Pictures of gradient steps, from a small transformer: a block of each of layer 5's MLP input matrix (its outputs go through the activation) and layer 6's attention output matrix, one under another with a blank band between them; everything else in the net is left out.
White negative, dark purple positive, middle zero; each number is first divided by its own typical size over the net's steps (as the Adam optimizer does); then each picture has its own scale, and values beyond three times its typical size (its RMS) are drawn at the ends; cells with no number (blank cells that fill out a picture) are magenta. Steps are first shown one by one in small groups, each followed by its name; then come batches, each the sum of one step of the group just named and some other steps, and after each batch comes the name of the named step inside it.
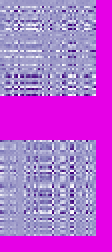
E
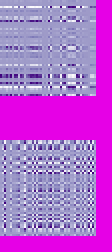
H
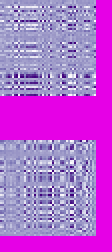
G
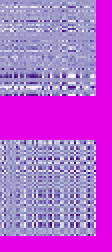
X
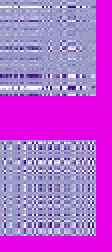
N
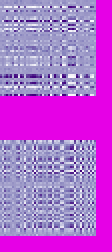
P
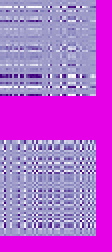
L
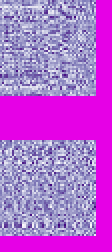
N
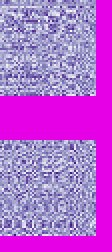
P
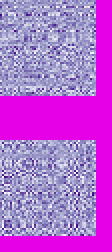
X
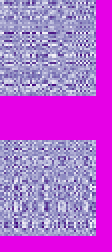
N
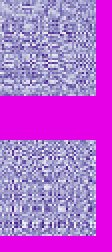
X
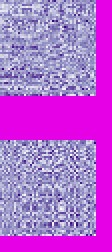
X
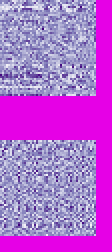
L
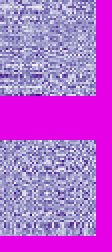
L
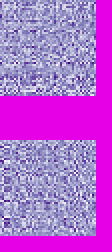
P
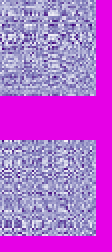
P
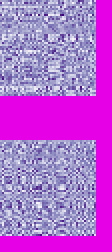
N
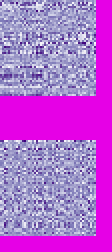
L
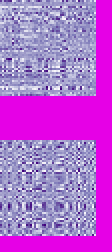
N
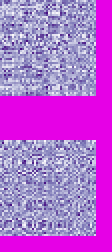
N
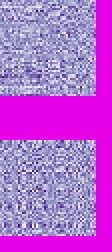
L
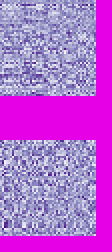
H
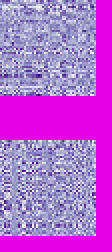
L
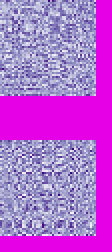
E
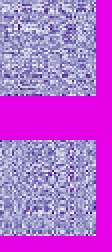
E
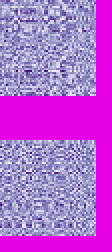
P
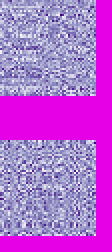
X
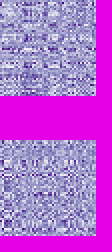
G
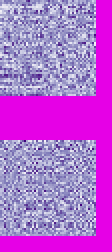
L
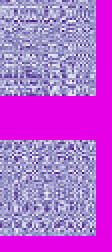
P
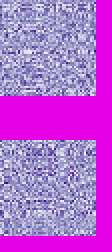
E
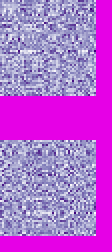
E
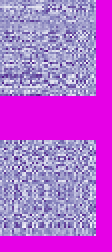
L
